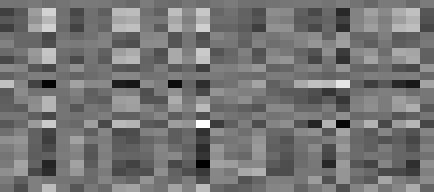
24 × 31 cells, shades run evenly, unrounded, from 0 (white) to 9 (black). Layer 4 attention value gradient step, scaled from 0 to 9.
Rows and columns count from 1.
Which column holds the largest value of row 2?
25
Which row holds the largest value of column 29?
11
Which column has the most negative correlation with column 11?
18
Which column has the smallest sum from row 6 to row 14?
4
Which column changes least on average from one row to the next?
5
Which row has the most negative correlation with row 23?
16
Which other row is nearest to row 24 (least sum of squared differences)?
14
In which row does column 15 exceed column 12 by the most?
21
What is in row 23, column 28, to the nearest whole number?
3
